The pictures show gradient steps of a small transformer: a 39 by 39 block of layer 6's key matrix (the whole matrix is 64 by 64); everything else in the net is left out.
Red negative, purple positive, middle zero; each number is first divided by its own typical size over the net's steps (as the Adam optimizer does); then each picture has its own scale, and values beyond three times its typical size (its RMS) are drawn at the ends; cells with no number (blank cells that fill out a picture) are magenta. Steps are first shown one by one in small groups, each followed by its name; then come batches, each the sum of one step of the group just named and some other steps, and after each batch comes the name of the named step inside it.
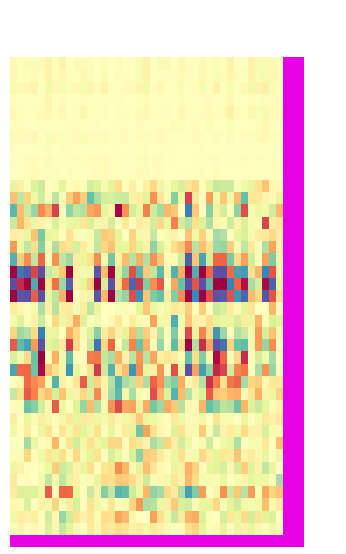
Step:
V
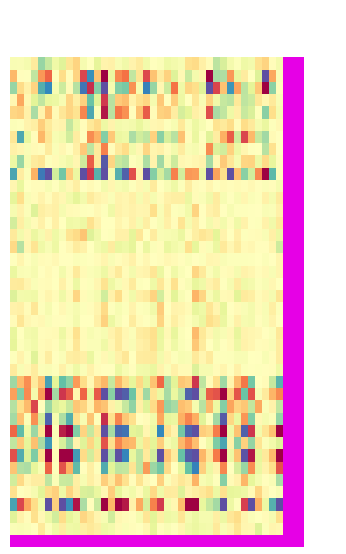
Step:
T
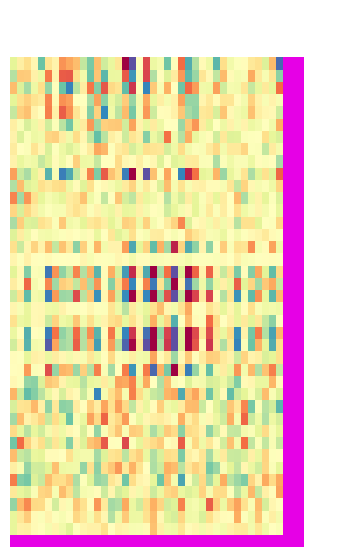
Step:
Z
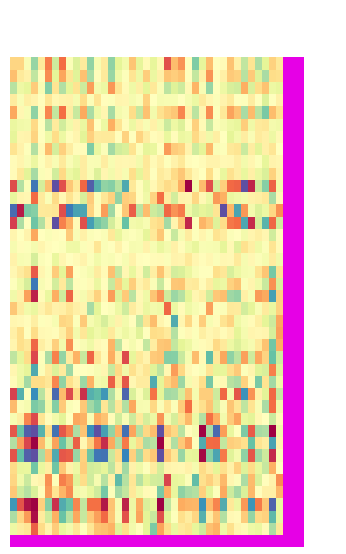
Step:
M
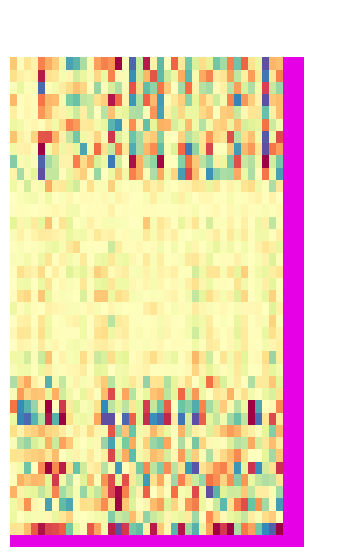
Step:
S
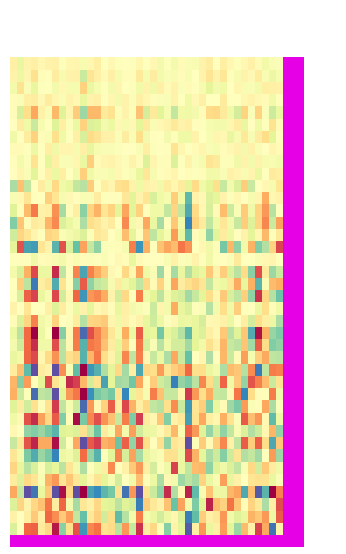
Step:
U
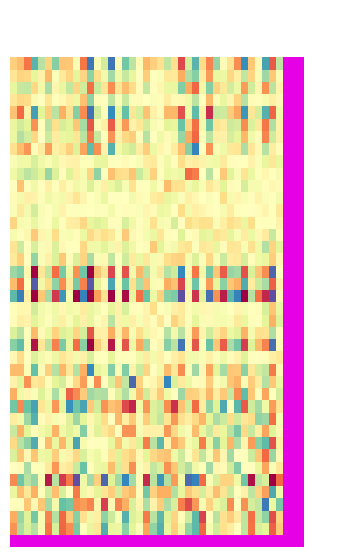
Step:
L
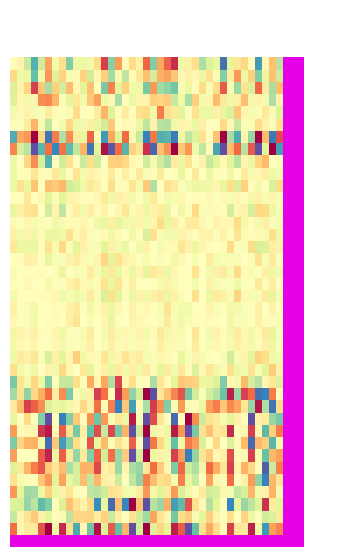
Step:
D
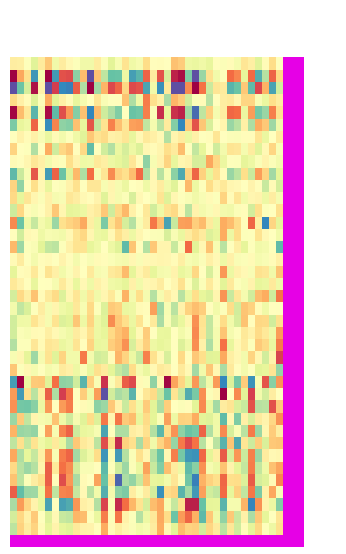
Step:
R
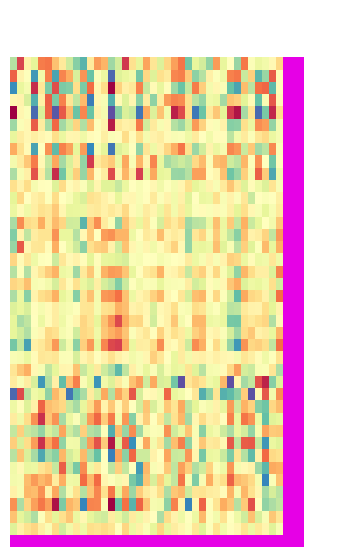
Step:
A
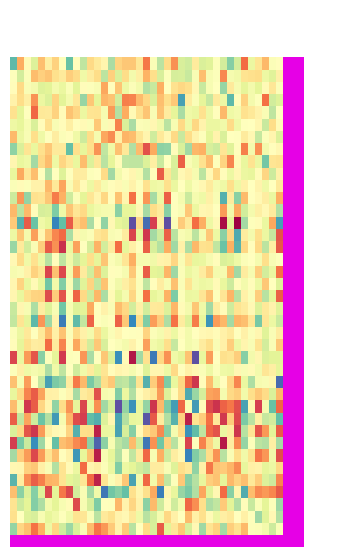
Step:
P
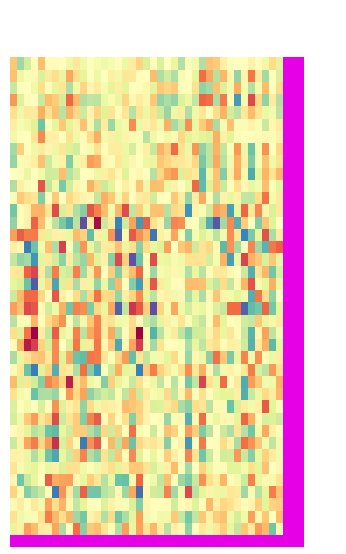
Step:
U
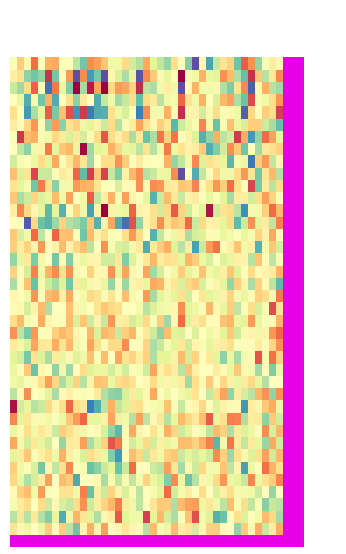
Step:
R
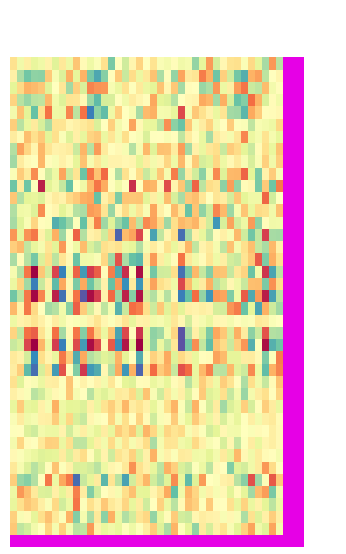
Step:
L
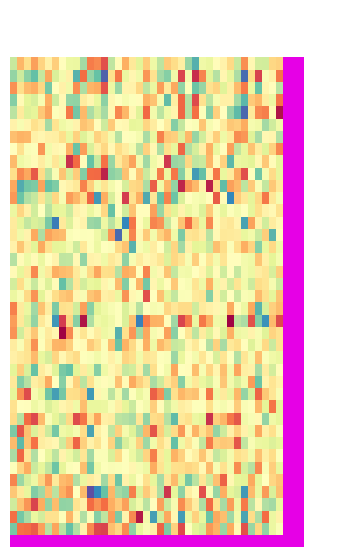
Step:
M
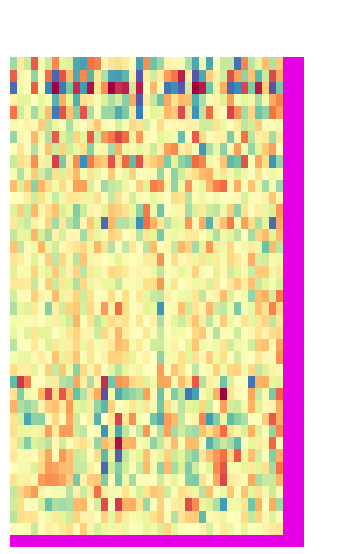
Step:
R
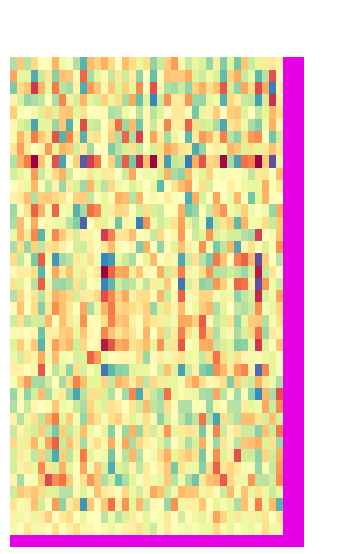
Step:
A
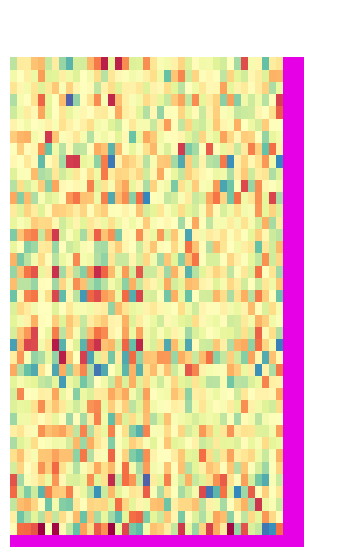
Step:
S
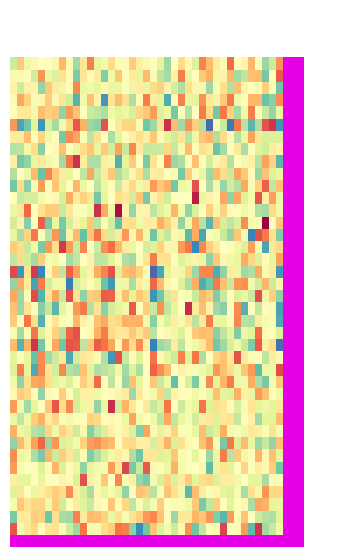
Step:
V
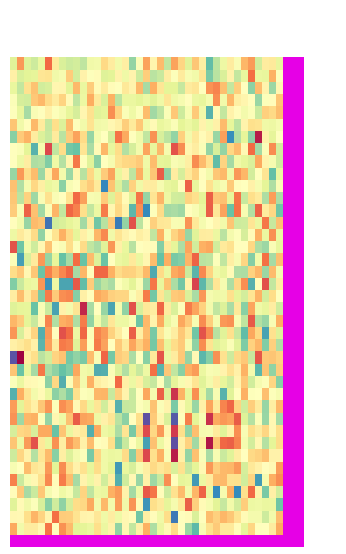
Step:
D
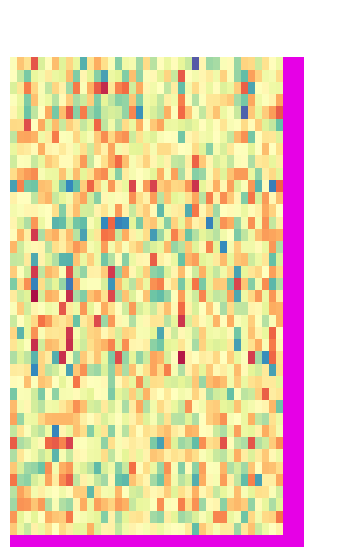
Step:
V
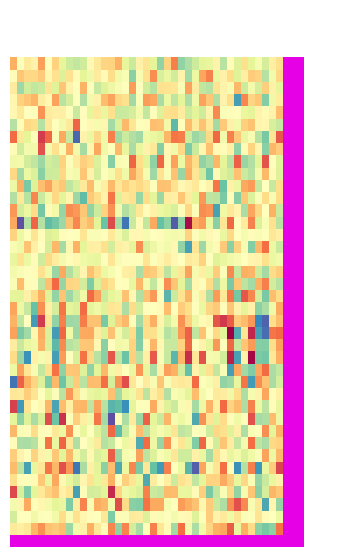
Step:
S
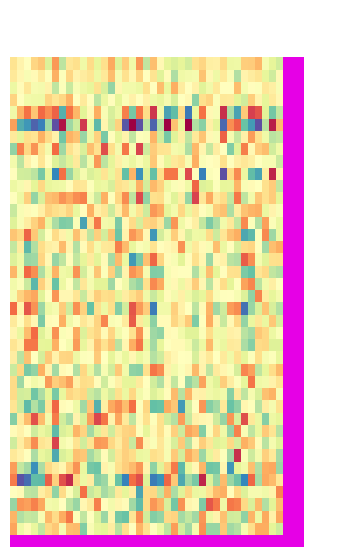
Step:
U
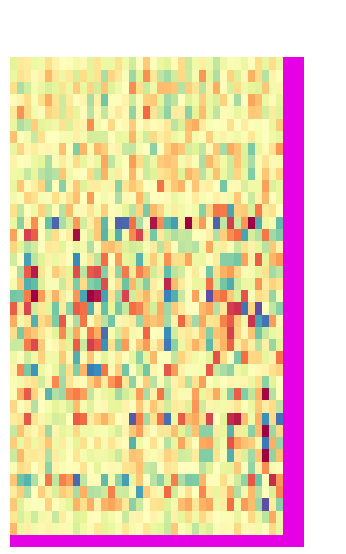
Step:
L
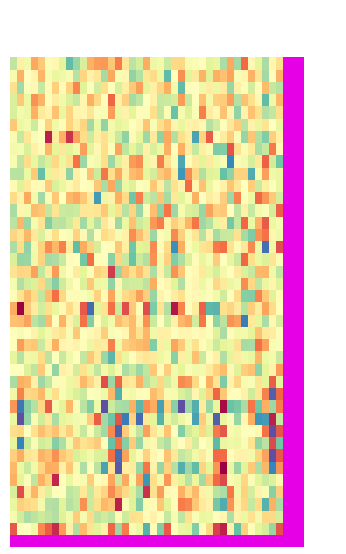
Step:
S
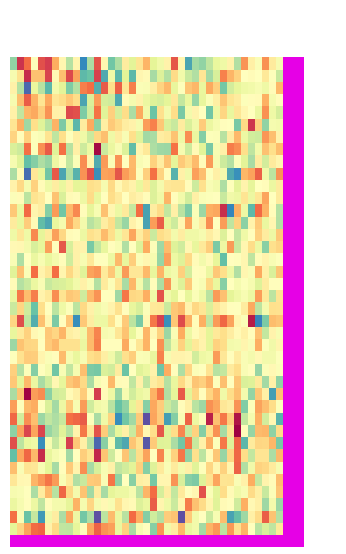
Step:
P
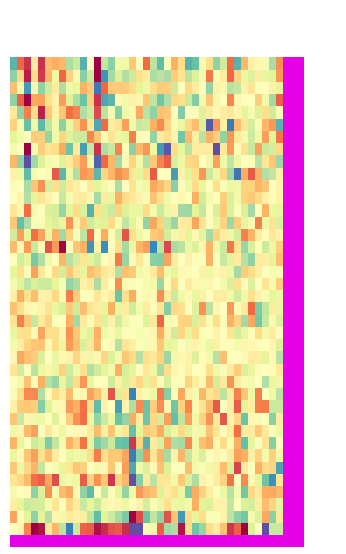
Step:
P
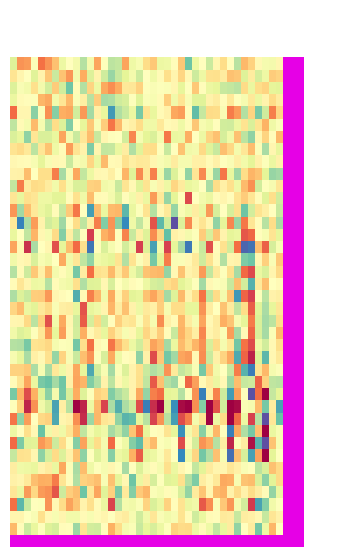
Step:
A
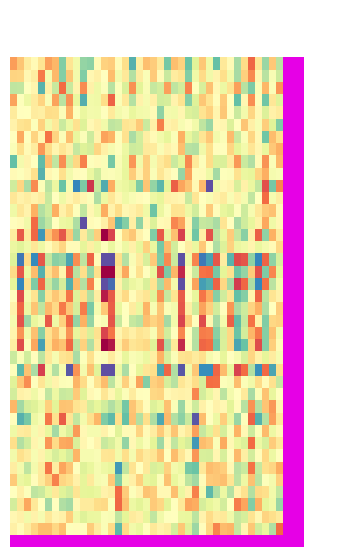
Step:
S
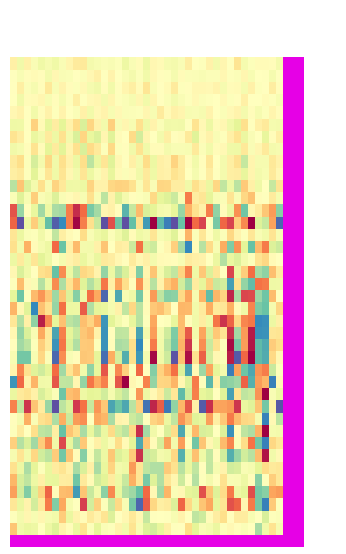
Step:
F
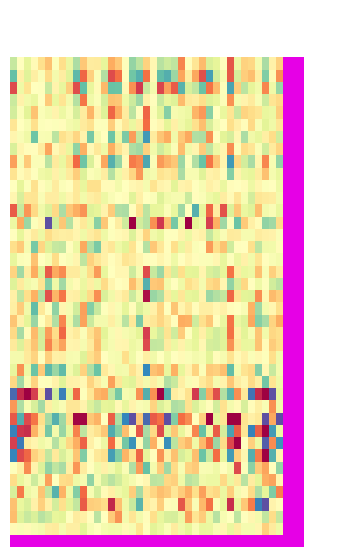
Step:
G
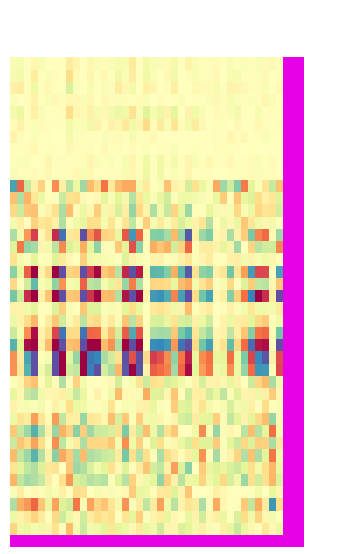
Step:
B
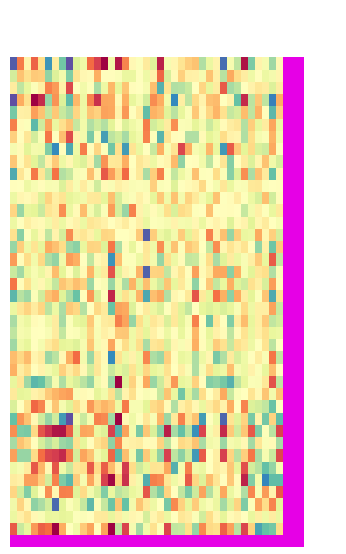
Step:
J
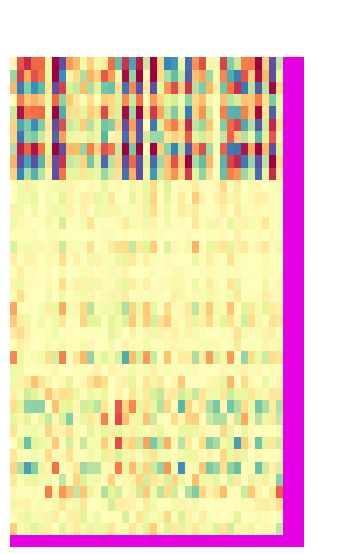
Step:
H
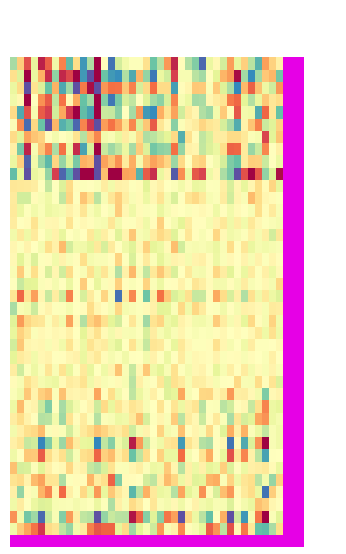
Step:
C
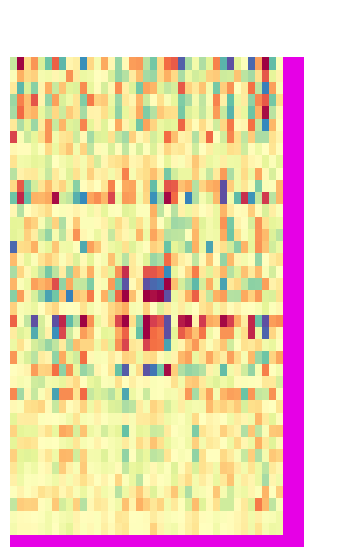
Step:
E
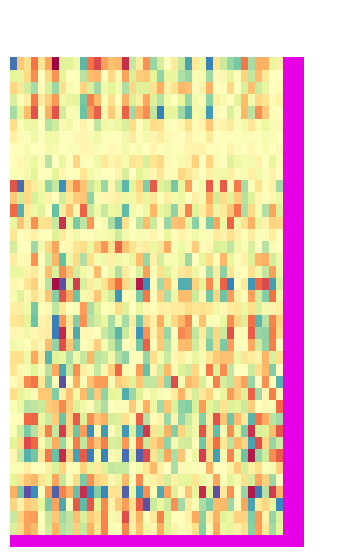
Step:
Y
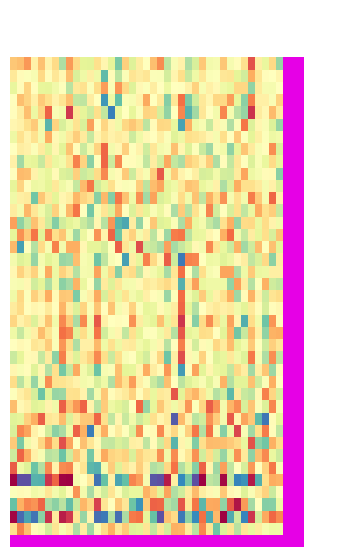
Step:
F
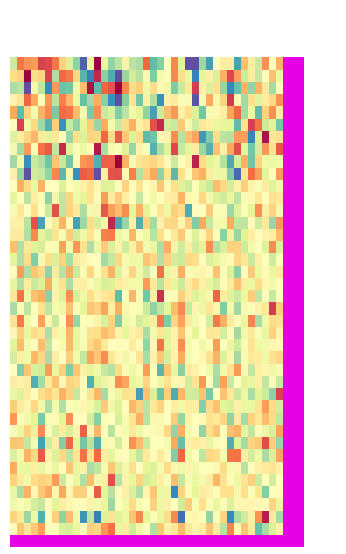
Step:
C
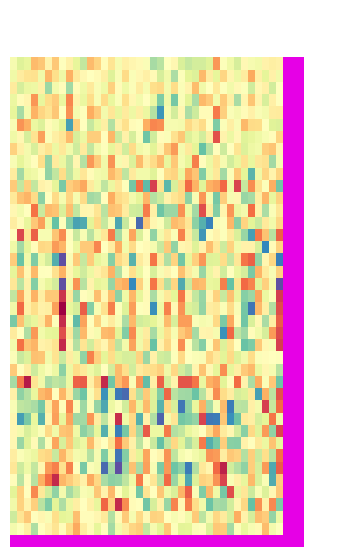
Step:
Y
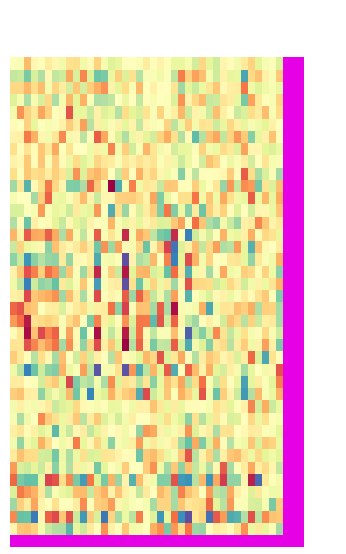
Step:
B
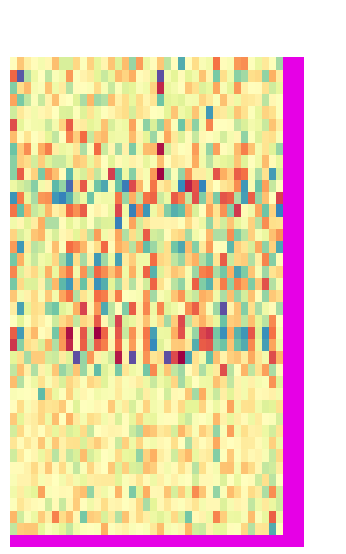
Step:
Y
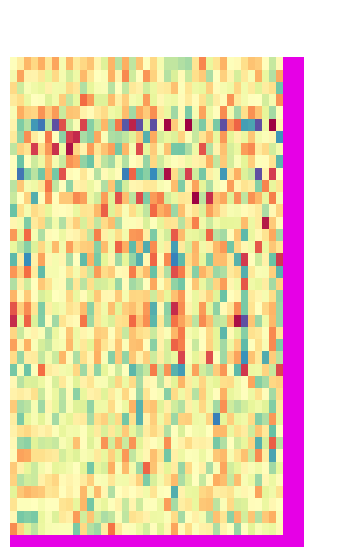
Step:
H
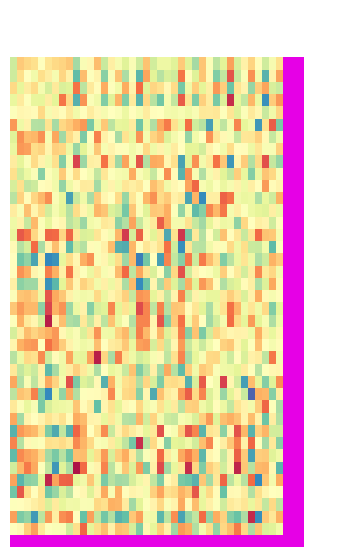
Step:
G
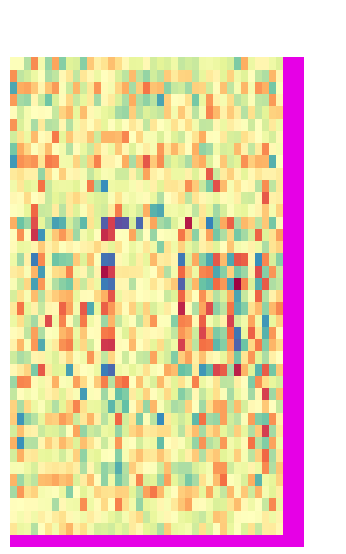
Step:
F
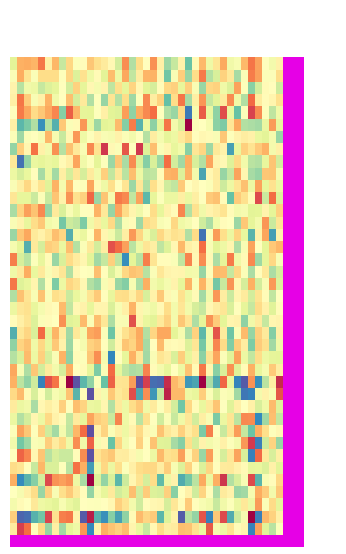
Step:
H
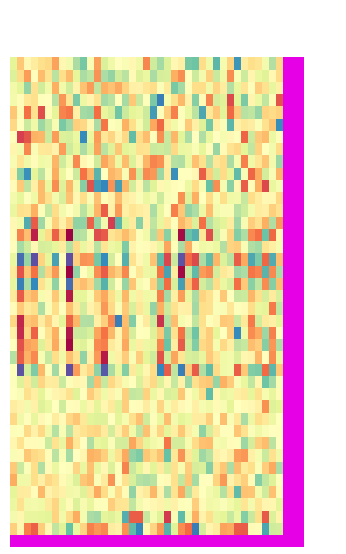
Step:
C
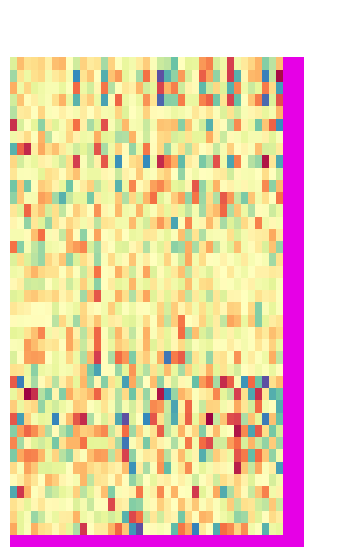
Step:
G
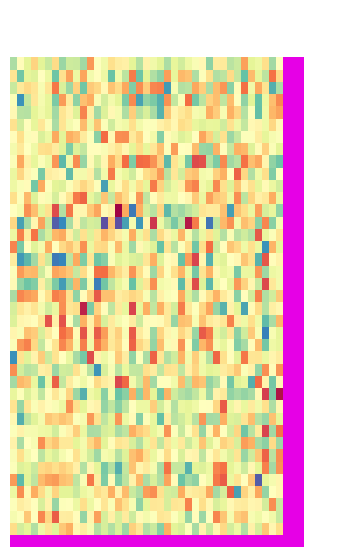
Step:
F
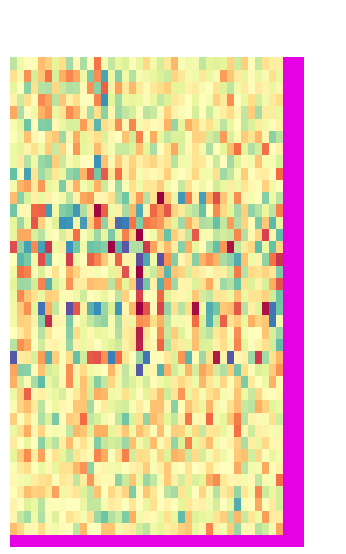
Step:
C
